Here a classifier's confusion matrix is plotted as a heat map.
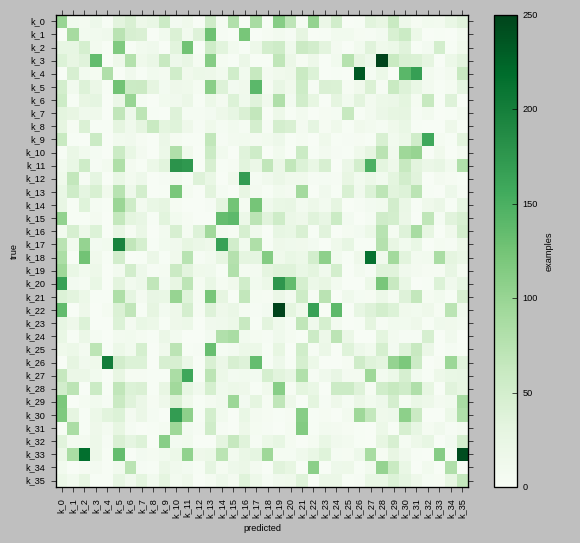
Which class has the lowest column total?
k_12
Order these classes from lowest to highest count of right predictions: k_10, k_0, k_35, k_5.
k_35, k_10, k_0, k_5
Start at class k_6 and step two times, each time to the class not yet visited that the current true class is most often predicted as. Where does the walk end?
k_0
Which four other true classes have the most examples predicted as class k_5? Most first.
k_17, k_33, k_2, k_14
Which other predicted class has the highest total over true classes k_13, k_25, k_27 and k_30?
k_10
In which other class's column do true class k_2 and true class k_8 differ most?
k_11
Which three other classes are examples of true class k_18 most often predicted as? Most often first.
k_27, k_2, k_23
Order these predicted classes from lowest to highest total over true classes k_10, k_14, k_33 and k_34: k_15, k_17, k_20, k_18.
k_20, k_18, k_15, k_17
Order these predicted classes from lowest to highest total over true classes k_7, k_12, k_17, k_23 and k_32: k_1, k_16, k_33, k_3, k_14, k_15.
k_33, k_3, k_1, k_15, k_14, k_16
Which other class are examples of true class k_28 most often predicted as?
k_19
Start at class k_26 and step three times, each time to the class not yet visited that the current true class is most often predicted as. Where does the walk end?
k_21
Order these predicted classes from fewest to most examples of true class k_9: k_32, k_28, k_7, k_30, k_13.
k_7, k_30, k_28, k_13, k_32
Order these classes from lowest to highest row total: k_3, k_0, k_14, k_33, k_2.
k_14, k_2, k_0, k_3, k_33
